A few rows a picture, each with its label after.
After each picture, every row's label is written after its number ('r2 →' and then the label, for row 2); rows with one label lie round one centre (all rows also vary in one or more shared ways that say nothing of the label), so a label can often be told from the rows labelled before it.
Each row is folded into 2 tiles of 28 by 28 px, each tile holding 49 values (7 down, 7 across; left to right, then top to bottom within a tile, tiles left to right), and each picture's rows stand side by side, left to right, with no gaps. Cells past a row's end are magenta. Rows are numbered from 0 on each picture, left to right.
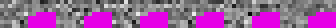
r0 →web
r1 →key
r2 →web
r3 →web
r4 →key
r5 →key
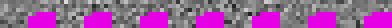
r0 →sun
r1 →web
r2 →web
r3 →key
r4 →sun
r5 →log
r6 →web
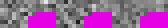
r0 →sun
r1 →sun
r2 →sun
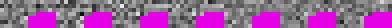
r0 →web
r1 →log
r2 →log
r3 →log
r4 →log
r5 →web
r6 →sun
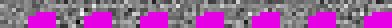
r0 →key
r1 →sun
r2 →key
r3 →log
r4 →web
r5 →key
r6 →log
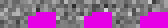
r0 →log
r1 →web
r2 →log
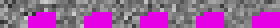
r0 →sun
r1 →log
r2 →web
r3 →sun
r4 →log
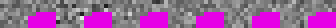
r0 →log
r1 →web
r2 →log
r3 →key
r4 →web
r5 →web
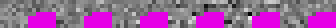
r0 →key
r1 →sun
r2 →key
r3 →key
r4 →sun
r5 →sun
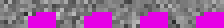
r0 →sun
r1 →log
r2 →key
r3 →sun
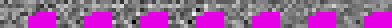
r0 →web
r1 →sun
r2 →sun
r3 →sun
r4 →web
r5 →log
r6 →sun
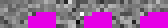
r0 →sun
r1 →web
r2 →sun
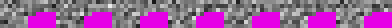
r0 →sun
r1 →log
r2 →key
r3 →web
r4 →log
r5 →log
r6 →web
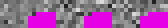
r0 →sun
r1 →sun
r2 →key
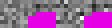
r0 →key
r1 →web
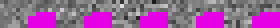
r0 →web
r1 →log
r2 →log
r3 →sun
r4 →key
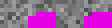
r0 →web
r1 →sun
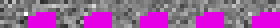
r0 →log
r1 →sun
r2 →web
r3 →log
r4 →web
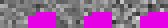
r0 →key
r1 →sun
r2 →web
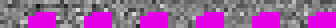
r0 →key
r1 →web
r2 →key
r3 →web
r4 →log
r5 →web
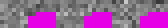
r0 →key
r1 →log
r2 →web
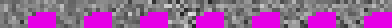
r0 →sun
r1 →sun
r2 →log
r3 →key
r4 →sun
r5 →web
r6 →sun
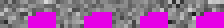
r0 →sun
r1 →key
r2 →web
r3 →sun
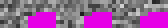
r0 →log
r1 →key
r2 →log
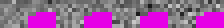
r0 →web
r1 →key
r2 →key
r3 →key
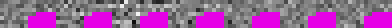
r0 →web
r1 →log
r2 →web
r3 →sun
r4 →sun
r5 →web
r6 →web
